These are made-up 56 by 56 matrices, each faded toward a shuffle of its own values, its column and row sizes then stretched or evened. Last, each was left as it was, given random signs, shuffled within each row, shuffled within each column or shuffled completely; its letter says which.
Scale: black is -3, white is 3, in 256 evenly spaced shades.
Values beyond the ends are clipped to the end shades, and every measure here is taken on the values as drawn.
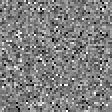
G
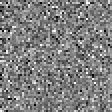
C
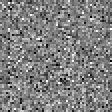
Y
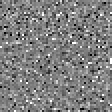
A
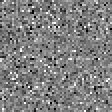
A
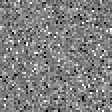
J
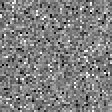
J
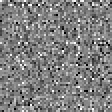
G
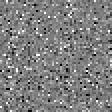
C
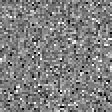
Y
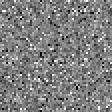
A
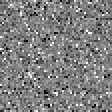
A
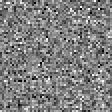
G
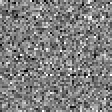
A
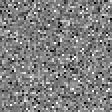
J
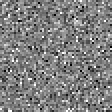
J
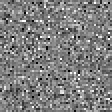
C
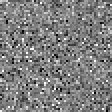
C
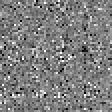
C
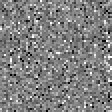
Y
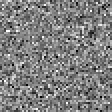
J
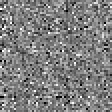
C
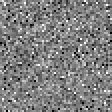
J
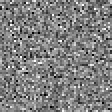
J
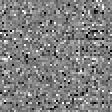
G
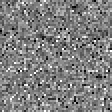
A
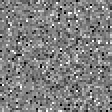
Y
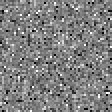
J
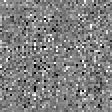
C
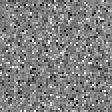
J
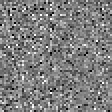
C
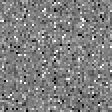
Y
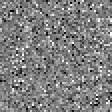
Y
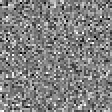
C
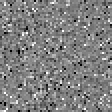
Y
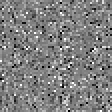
G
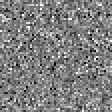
A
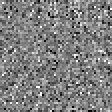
C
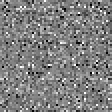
G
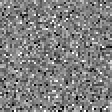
A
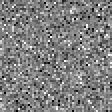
J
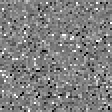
A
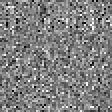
G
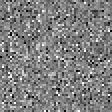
G
